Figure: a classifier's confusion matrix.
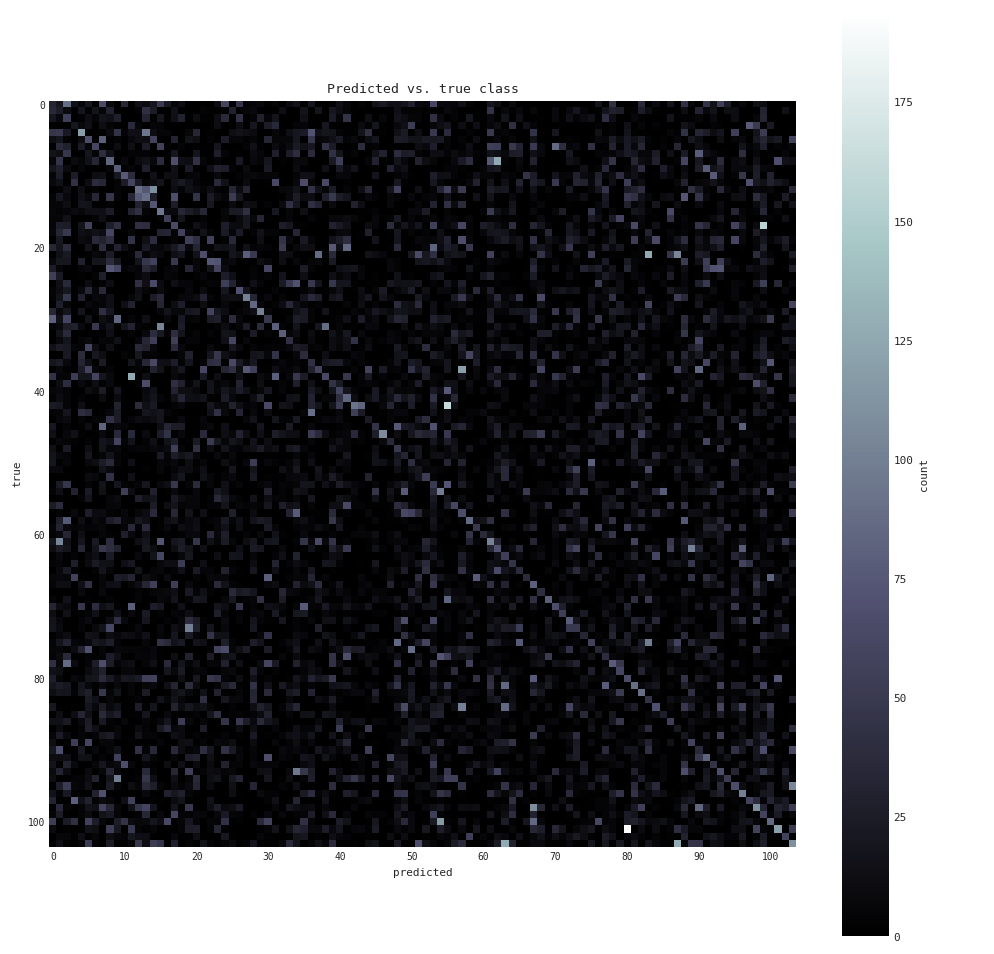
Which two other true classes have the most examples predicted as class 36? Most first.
43, 4
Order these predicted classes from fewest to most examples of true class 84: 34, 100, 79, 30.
79, 30, 34, 100
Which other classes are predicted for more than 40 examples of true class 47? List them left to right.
9, 22, 91
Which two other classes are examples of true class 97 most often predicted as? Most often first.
3, 11
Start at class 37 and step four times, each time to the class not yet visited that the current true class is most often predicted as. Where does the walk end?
7
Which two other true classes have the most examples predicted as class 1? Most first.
61, 90
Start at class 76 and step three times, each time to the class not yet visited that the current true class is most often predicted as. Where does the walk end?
83
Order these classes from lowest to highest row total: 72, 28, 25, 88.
88, 28, 72, 25
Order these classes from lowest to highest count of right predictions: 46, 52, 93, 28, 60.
60, 52, 93, 28, 46
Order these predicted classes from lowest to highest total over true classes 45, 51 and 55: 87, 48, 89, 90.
89, 90, 87, 48
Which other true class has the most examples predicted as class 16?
100
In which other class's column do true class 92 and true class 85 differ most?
10
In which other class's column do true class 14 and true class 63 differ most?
15
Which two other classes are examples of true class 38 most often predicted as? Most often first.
11, 31
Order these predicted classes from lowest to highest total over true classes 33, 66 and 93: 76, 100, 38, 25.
38, 76, 25, 100
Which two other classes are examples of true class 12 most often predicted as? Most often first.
14, 13
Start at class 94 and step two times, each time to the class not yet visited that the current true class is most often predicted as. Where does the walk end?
91
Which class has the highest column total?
53
